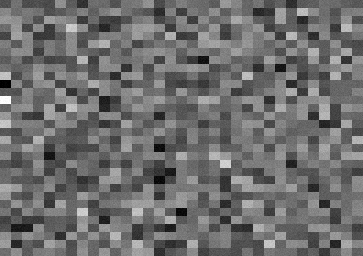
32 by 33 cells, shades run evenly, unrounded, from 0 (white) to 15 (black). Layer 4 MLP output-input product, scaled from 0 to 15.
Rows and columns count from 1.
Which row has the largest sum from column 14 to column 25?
22
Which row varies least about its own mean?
17
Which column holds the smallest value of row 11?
9
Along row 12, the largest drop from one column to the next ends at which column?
29
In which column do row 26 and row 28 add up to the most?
21
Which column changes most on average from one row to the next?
1
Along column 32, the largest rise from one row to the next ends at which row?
8
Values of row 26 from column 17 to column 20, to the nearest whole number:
6 8 10 8
